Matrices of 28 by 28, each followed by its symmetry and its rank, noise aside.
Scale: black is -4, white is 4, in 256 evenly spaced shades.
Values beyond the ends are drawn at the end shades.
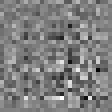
no symmetry, rank three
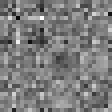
symmetric, rank four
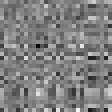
no symmetry, rank three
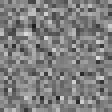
antisymmetric, rank six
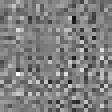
antisymmetric, rank six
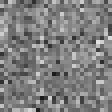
antisymmetric, rank six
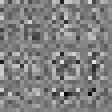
symmetric, rank three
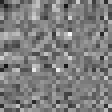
symmetric, rank three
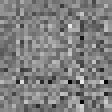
no symmetry, rank four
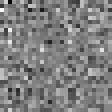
antisymmetric, rank six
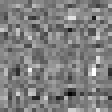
antisymmetric, rank four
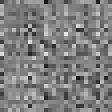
no symmetry, rank three
